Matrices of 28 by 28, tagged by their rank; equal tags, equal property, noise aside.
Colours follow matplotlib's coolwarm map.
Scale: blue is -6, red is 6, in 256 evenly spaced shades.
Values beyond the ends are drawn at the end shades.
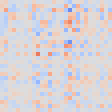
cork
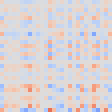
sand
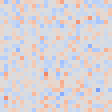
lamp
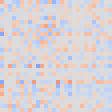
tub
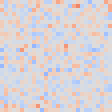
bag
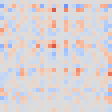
cork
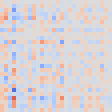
cork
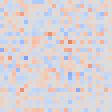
lamp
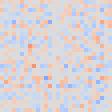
bag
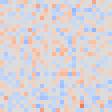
bag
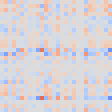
sand
